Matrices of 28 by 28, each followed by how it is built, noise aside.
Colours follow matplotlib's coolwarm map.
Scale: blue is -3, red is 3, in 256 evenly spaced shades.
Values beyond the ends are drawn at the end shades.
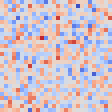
noise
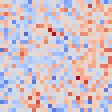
smooth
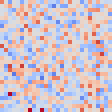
noise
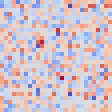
repeating rows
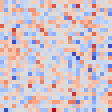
uneven columns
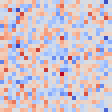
repeating rows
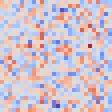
repeating rows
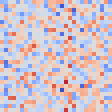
repeating rows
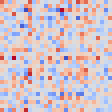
low rank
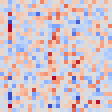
uneven columns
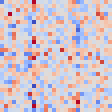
uneven columns
